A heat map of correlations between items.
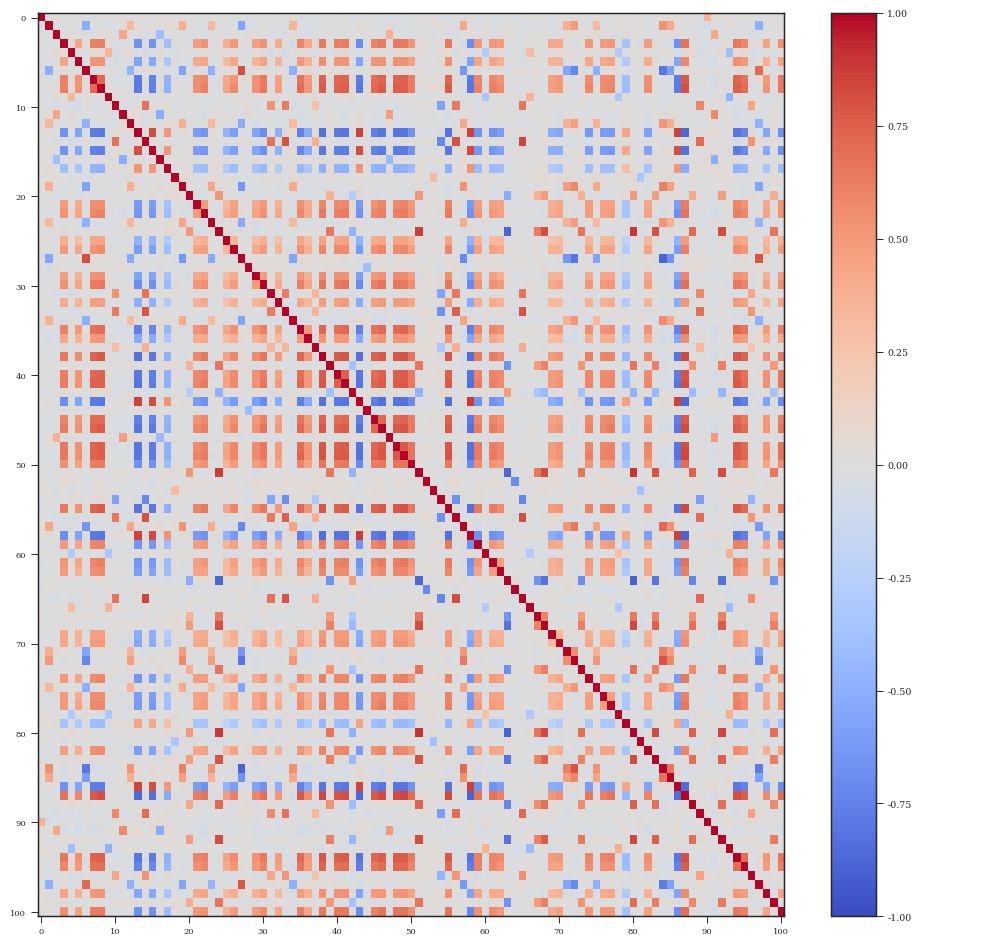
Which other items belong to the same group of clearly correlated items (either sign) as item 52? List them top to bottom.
64
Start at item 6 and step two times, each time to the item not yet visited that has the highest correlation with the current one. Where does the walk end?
97
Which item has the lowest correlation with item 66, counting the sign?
93
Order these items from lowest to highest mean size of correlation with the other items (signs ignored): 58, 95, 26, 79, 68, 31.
31, 68, 79, 26, 95, 58
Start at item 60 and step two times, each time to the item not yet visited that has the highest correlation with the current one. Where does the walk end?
78
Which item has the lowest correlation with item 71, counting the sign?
27
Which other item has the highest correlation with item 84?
72
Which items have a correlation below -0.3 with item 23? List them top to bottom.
6, 27, 97
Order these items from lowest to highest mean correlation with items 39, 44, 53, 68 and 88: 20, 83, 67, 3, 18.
3, 18, 20, 67, 83
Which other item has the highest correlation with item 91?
11
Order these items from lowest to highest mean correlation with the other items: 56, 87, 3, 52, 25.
52, 56, 25, 3, 87
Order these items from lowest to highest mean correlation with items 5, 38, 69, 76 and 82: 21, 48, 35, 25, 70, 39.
39, 25, 70, 21, 35, 48
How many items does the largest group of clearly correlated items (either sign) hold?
43
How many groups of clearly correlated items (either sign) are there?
10
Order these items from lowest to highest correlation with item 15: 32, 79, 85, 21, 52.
21, 32, 52, 85, 79
